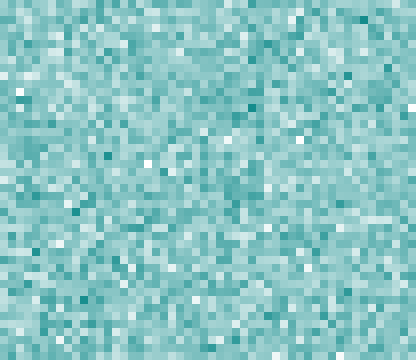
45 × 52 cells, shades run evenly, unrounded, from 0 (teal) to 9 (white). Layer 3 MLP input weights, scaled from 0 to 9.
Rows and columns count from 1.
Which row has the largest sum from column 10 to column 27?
21
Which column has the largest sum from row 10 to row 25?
34
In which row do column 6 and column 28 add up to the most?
35
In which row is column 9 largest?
26
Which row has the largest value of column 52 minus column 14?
14
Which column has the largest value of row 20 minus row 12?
33
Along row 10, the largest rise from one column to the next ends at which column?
45
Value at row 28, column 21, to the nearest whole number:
4
